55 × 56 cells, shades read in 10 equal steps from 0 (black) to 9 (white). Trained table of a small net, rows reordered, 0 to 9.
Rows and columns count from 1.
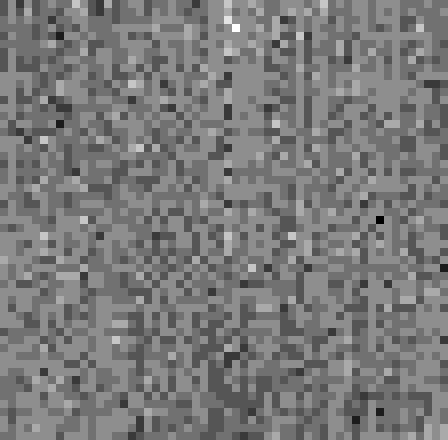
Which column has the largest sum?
30
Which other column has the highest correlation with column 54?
14
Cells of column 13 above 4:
24
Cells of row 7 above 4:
22
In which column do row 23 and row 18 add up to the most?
6
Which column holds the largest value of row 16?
35
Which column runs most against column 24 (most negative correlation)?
4
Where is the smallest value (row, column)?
28, 48
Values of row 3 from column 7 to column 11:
2 4 4 5 5
